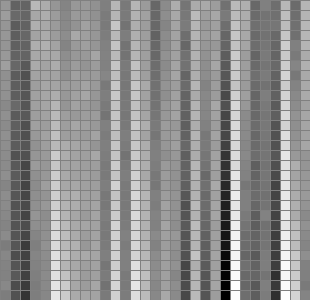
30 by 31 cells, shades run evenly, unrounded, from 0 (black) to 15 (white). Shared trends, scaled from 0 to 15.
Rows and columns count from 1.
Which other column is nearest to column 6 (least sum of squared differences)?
14
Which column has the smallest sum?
23
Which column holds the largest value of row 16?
29
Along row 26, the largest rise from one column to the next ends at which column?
24
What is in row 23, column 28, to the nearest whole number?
4
